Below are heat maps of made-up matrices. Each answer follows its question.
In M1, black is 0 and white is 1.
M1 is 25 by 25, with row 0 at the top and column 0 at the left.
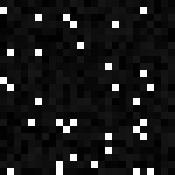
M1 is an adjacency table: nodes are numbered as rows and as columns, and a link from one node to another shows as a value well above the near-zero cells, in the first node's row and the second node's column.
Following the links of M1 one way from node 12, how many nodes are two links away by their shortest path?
3
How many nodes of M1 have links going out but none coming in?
11
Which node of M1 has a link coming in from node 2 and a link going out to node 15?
node 9
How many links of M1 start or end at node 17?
4
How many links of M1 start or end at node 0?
2
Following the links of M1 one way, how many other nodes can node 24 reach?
7
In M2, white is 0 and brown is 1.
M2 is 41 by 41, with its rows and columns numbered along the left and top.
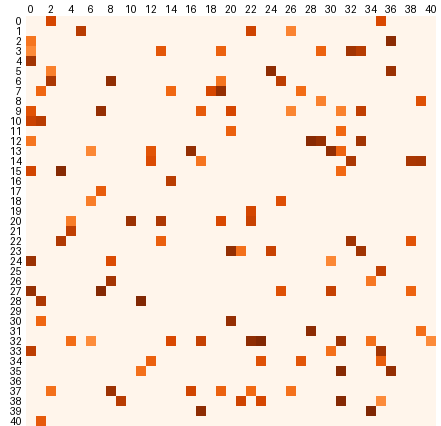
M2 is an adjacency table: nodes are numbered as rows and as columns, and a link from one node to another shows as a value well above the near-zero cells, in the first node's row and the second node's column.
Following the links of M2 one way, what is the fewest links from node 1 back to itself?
4
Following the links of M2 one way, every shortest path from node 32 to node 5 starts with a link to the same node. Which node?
node 40
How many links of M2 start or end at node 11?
4
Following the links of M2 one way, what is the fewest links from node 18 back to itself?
6
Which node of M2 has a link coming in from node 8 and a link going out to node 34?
node 39
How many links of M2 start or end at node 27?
7
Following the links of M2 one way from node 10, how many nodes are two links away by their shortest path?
5
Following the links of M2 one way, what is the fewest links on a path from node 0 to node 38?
5
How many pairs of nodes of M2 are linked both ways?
4
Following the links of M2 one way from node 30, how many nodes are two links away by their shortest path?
7
